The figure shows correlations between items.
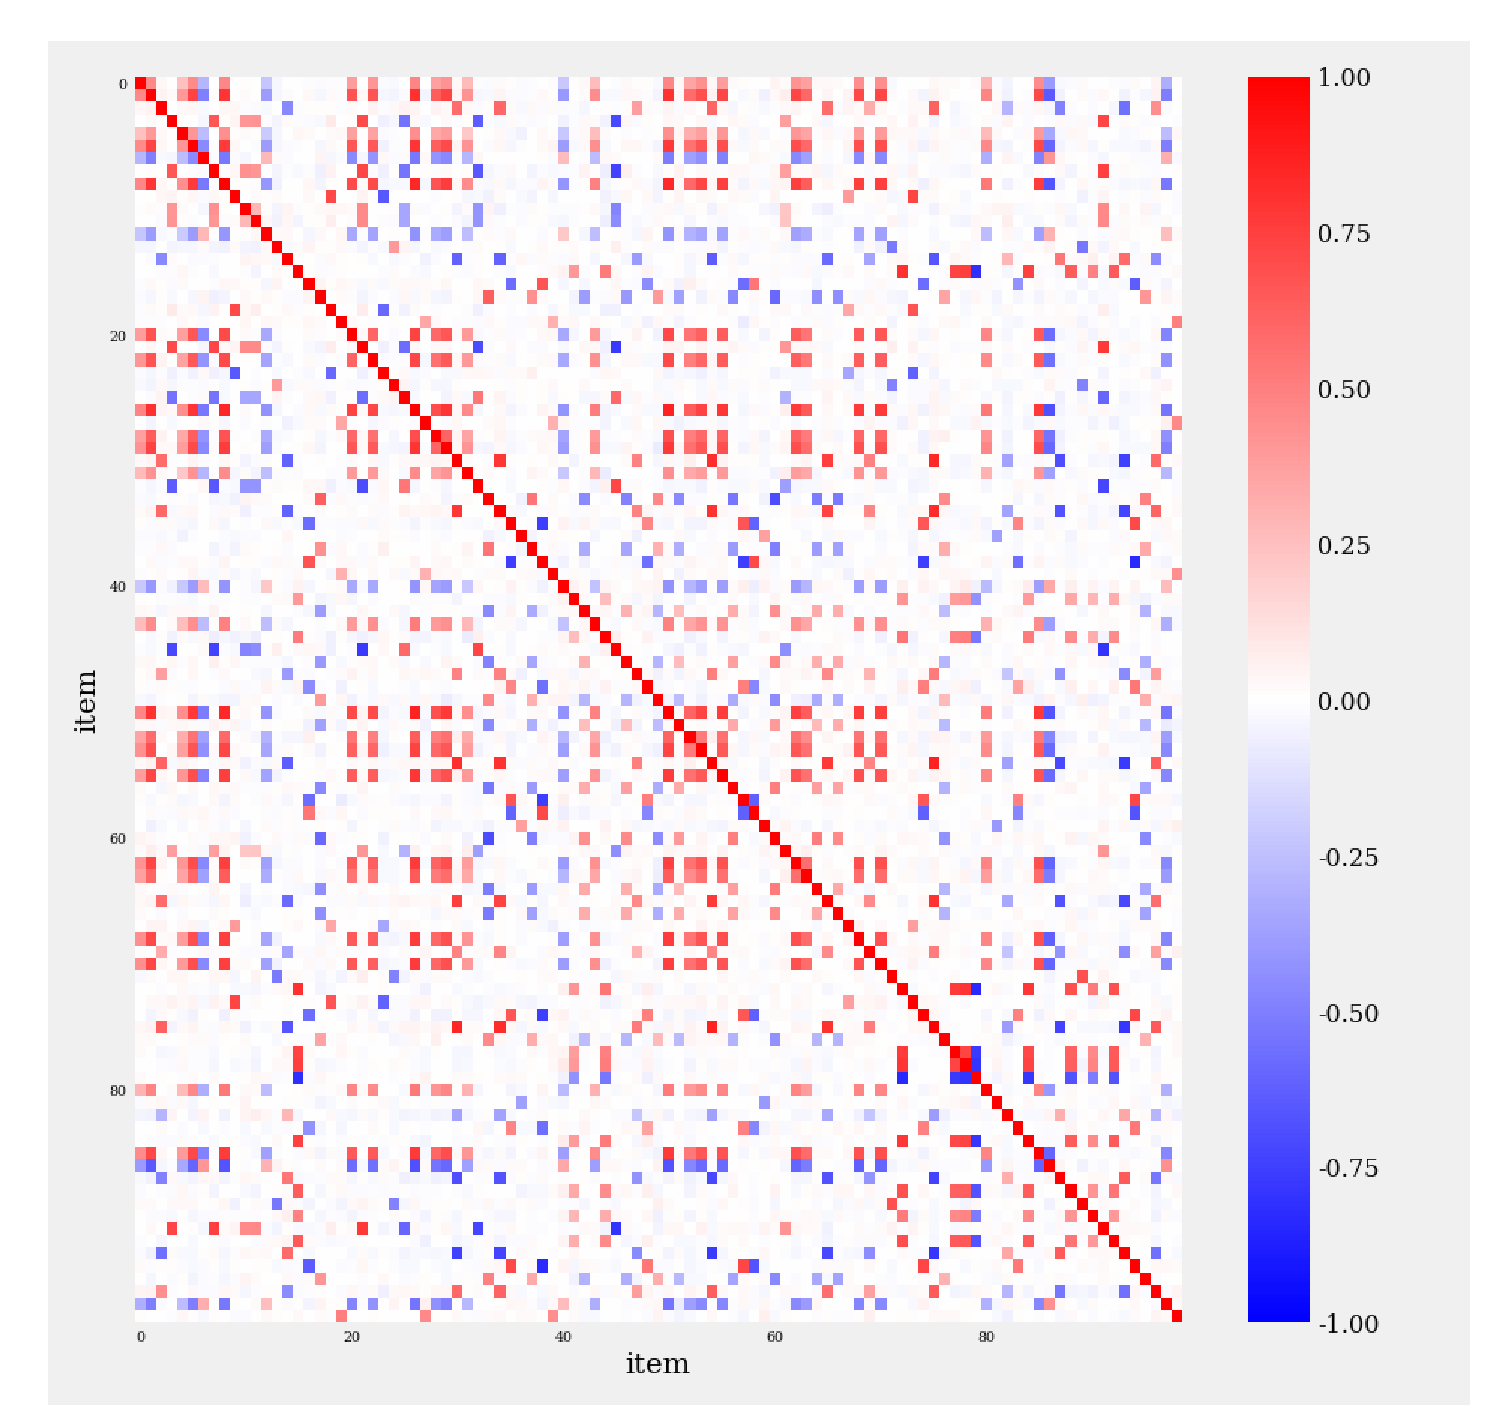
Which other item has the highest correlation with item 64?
60
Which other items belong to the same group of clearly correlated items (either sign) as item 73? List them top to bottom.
9, 18, 23, 67
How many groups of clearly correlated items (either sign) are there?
10
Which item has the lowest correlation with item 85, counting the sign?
86
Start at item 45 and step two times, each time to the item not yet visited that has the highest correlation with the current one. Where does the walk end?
25
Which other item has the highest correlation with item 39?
98
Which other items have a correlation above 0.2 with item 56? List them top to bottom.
42, 46, 51, 60, 64, 66
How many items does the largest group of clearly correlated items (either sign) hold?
27
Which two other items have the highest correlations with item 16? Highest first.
38, 58
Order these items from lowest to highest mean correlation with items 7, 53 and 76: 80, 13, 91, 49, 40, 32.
32, 40, 13, 49, 80, 91
